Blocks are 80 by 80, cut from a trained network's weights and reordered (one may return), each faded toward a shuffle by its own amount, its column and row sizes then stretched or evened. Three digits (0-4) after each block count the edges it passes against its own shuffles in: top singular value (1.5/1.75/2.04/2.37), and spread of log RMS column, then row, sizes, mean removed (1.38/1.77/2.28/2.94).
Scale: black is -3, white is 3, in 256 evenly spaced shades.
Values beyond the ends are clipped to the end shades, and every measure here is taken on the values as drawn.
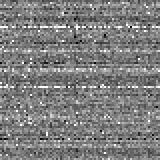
4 2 3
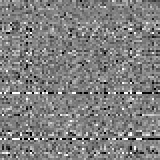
4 1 4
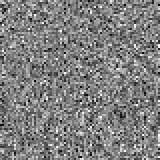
2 3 0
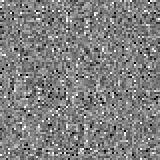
3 1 1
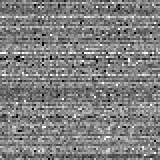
4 1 3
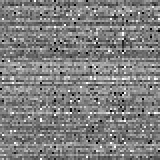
4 2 1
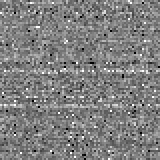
1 1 2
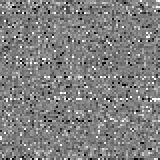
1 0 3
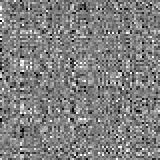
4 3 2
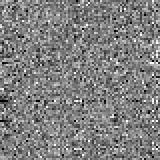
2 2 1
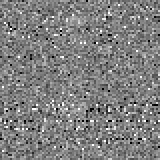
1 0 2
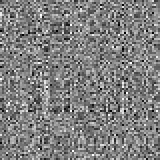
3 2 2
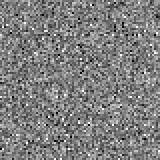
0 0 1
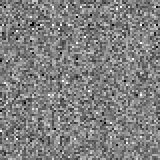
1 1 1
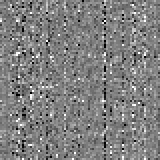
1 4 0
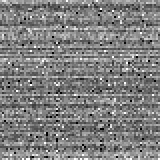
4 0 0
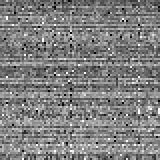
4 1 0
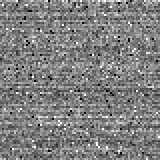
2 0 1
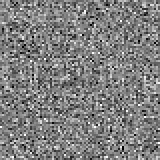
2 1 0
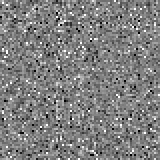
0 1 1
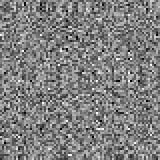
3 1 1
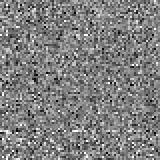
0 2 2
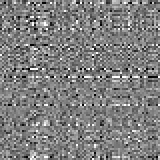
4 1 4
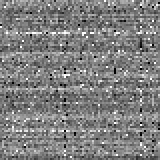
3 1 1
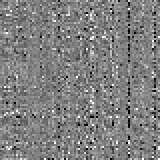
2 4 2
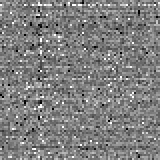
1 1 1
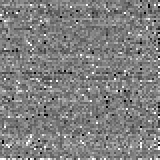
1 2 2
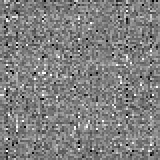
0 3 1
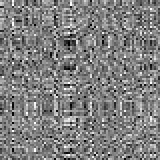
4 4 0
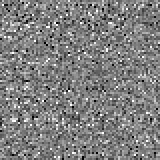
1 0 1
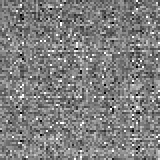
1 3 0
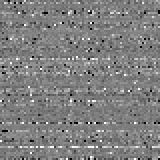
1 0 4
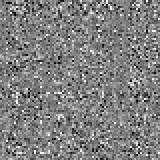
0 3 2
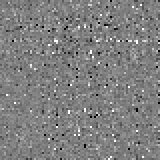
0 2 2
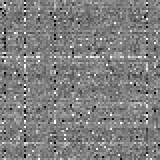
2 3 1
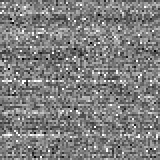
2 0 1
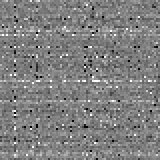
2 2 3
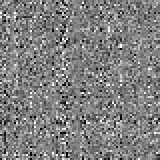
2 4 3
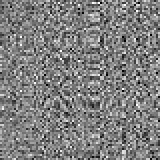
4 3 0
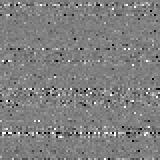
2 0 4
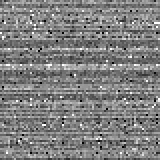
4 0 2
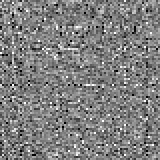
2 1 2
